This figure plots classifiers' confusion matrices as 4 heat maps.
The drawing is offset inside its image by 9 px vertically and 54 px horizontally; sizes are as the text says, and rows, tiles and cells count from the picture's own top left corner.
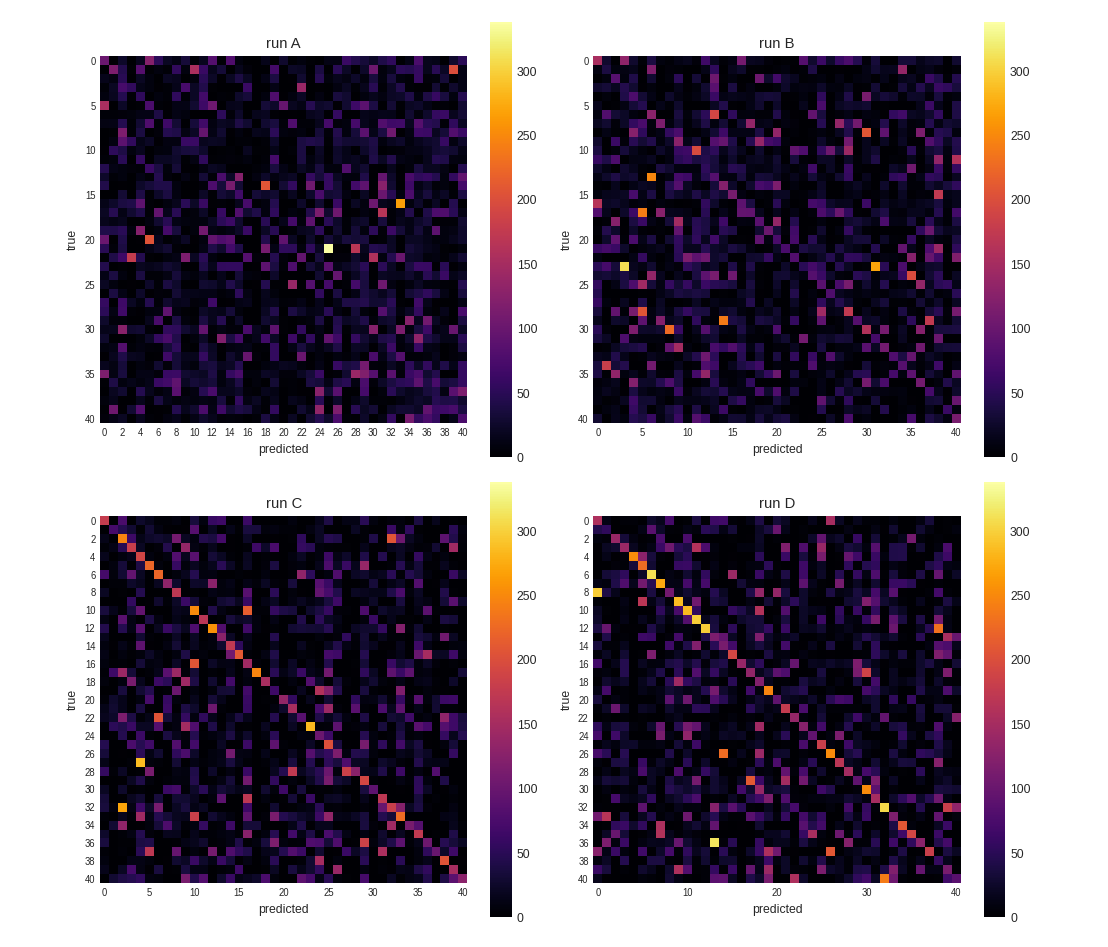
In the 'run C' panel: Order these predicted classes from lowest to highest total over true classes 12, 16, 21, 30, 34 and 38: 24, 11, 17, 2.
17, 11, 2, 24
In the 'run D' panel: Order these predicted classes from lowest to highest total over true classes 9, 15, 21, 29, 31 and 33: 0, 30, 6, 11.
0, 30, 6, 11
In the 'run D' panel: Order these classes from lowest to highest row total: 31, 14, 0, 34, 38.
38, 0, 14, 34, 31
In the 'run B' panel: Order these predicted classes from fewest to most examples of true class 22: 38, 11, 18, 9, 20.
20, 18, 9, 38, 11
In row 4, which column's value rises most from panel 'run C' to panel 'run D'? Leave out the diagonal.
5
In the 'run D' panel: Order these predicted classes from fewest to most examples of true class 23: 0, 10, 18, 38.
0, 38, 10, 18
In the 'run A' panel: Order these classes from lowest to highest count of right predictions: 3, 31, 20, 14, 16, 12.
12, 31, 3, 16, 20, 14
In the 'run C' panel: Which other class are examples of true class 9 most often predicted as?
39
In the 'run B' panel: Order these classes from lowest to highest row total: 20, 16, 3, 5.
5, 3, 16, 20
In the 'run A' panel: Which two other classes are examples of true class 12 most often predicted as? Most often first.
27, 5
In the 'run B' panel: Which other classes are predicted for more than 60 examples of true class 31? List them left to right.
3, 23, 38
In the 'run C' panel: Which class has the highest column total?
25
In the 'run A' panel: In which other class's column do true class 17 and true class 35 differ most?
31
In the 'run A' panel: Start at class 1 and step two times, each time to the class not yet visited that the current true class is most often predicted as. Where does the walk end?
24
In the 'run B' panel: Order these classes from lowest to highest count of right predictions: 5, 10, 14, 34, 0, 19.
5, 10, 34, 19, 14, 0
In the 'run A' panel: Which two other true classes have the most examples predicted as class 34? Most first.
29, 40
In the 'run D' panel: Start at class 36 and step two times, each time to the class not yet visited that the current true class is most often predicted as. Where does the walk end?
39
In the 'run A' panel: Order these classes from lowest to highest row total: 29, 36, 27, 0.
27, 29, 0, 36
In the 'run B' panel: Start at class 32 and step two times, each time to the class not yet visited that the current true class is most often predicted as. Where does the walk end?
18
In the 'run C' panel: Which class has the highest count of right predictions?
23
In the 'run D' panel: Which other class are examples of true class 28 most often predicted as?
21
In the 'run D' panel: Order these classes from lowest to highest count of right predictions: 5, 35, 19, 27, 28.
28, 27, 35, 5, 19
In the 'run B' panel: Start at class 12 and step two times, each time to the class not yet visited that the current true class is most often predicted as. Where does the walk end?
2
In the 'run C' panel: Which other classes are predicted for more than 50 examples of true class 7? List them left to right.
12, 24, 25, 35
